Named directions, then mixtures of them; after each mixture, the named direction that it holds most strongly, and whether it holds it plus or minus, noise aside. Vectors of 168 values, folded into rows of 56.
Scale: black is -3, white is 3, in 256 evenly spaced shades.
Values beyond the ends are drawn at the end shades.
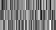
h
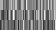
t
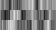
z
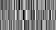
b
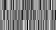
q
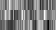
z, minus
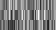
t, plus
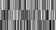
h, minus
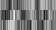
z, plus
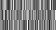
q, minus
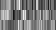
z, minus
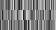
b, plus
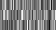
q, minus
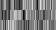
z, plus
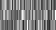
q, minus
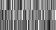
q, minus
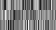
q, plus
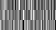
b, minus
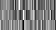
b, minus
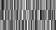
h, plus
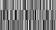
t, plus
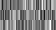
h, plus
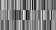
b, minus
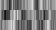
z, plus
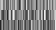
t, plus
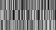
t, minus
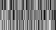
t, minus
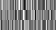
b, minus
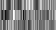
z, plus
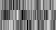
z, plus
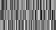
h, plus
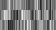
z, minus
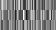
b, minus
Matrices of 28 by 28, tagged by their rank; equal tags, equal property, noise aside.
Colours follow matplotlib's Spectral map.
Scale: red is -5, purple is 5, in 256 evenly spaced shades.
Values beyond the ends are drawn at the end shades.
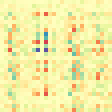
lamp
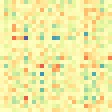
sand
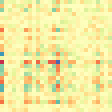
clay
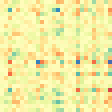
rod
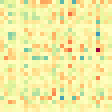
sand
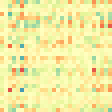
rod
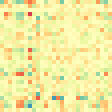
rod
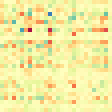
rod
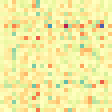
sand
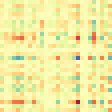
lamp
